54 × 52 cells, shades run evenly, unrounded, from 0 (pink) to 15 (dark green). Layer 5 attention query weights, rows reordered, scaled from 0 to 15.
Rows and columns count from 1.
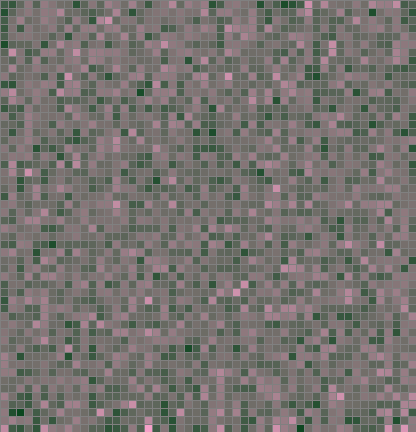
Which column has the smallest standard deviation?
11
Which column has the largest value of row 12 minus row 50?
43
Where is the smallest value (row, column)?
54, 19
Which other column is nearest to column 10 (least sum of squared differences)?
16
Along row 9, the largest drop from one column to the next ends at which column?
41
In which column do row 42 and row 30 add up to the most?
39
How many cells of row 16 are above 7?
42
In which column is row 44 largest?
24
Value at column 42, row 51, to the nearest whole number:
6
